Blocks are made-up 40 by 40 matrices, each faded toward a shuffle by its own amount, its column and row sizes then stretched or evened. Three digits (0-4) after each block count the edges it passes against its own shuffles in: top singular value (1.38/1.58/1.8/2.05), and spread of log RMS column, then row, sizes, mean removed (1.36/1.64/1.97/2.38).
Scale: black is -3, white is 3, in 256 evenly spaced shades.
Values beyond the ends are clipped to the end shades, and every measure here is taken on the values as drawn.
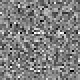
2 0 1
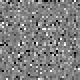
2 0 2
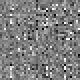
2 4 3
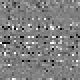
1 1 4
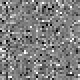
2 1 0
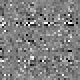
2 3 3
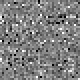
0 1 2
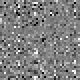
2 3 3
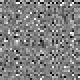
4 2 2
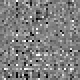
2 3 3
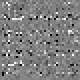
3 3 4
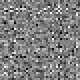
3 1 1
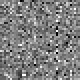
2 3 0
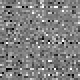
2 1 4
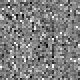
1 1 0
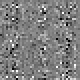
1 4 2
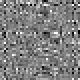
4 3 3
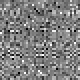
4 1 2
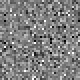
0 2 2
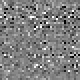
1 2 4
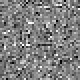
1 0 1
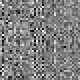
4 4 1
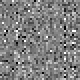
1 3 1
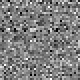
1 1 2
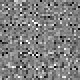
3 0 3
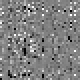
2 4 2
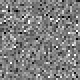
0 0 1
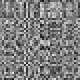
4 4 0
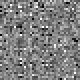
2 3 1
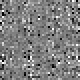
1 4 1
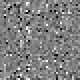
1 3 1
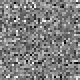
1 1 2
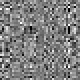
4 4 1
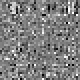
3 4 3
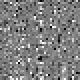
3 3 1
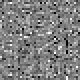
1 2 1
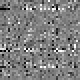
3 4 4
